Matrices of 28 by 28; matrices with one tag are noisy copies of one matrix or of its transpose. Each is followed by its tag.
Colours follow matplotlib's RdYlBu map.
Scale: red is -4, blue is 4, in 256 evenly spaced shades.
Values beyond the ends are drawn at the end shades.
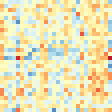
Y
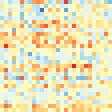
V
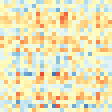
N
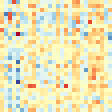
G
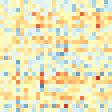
N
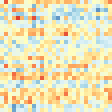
G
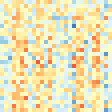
N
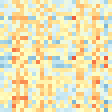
N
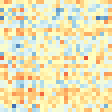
G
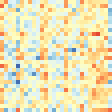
Y
